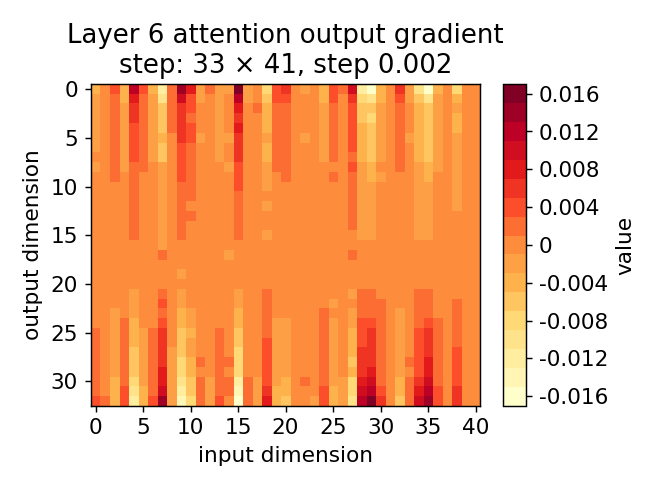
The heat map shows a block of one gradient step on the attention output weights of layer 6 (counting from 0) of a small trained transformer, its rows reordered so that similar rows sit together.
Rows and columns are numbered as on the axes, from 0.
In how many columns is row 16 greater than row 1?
17
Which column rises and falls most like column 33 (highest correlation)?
11
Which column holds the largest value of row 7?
15
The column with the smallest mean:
9
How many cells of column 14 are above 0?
3
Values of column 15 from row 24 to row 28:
-0.004 -0.006 -0.006 -0.008 -0.008
